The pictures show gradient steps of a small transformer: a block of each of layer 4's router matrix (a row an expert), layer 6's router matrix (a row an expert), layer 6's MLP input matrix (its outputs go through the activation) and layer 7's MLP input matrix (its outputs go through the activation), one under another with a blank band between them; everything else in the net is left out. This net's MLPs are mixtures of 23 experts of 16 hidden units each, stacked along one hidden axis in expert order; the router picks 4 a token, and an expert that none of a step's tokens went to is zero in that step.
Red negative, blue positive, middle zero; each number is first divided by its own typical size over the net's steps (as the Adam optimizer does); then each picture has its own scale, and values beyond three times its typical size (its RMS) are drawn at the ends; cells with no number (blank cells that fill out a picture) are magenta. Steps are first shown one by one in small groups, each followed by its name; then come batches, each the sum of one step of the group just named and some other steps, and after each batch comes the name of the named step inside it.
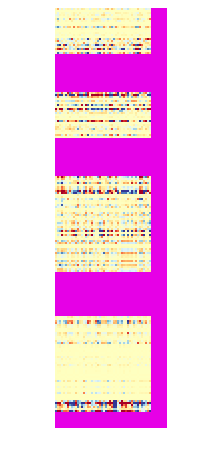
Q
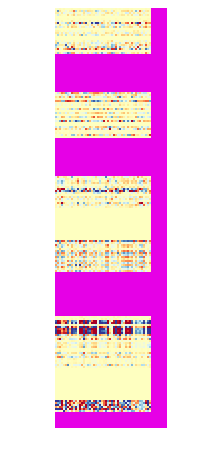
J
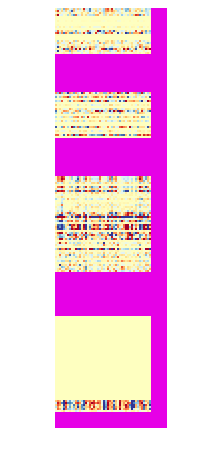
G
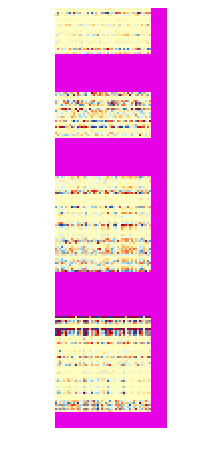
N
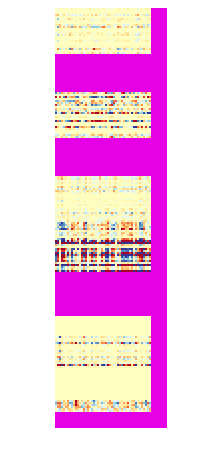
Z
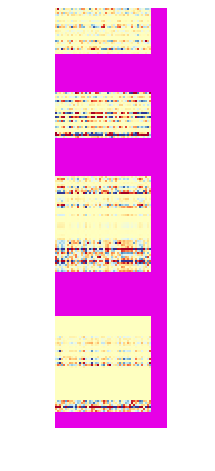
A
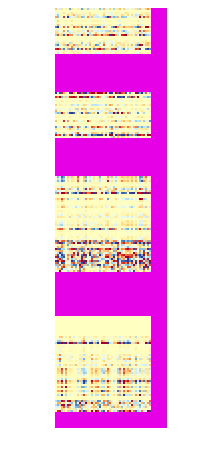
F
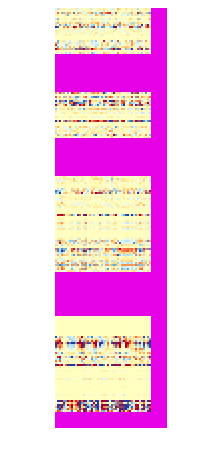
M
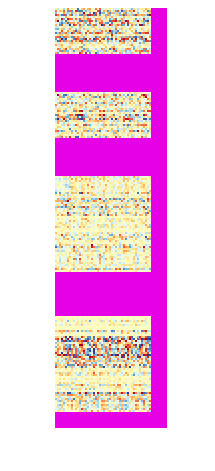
M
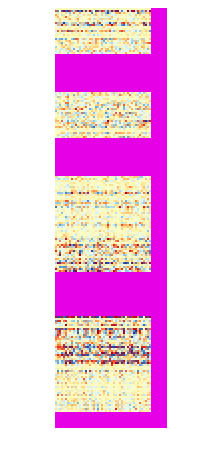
N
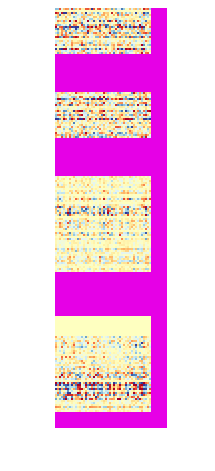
A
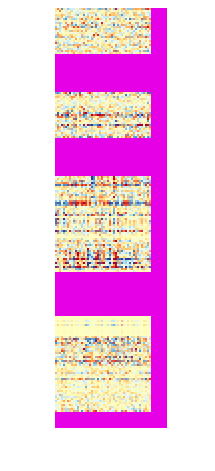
F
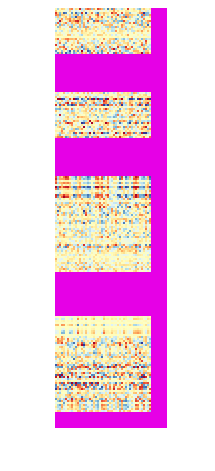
M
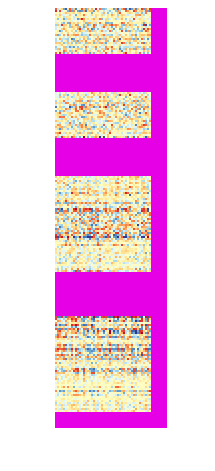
N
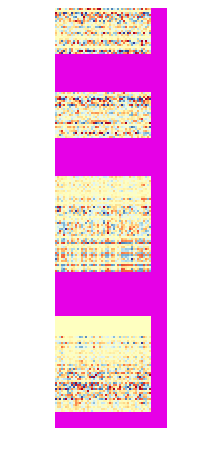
Z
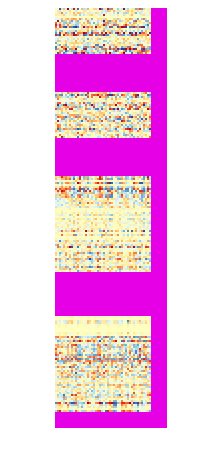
Q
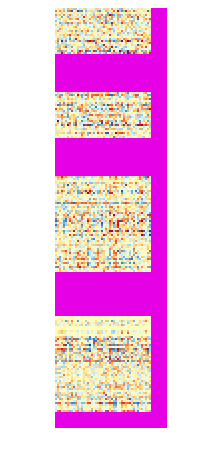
Q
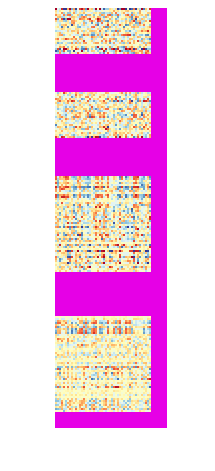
J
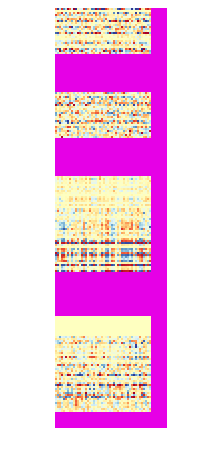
Z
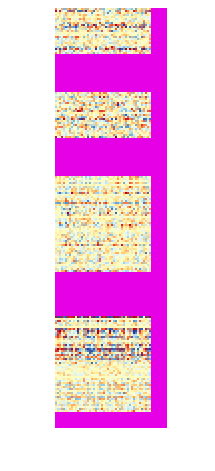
N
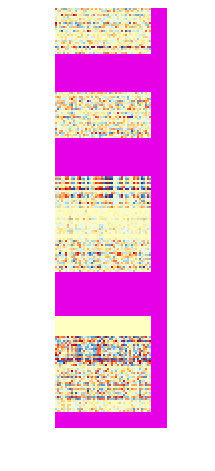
F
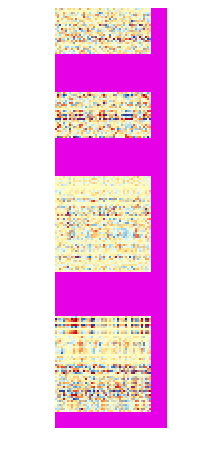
M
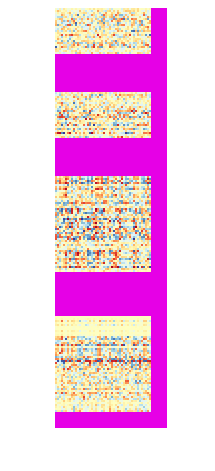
F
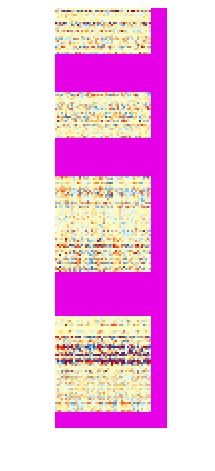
Q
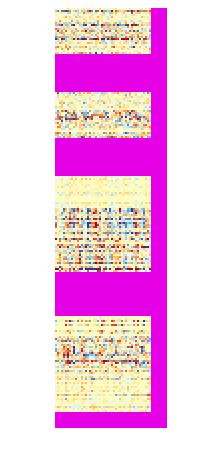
A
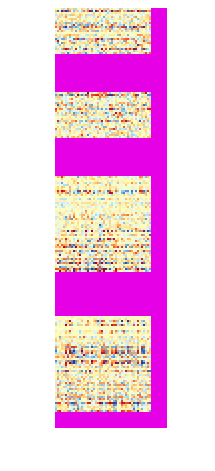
Q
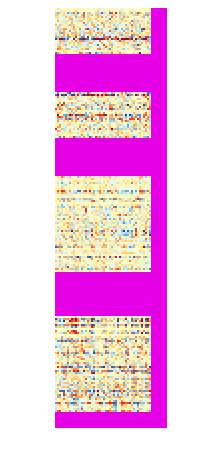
Q
